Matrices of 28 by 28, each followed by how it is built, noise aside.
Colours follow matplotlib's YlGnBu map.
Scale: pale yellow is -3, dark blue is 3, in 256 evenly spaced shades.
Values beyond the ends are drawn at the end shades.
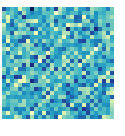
Hankel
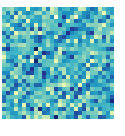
Hankel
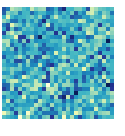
Hankel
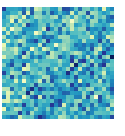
Hankel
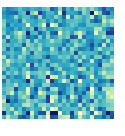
low rank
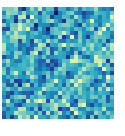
Hankel
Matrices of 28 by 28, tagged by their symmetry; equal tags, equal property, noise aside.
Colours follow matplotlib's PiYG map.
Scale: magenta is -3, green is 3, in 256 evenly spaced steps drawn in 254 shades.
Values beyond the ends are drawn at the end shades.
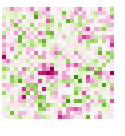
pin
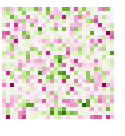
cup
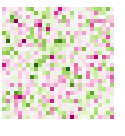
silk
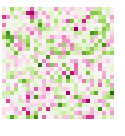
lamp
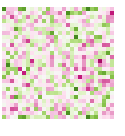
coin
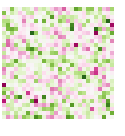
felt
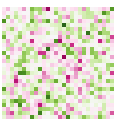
pin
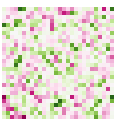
pin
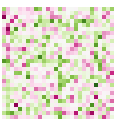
pin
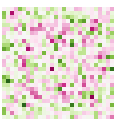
coin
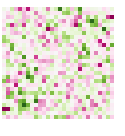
felt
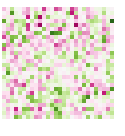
cup
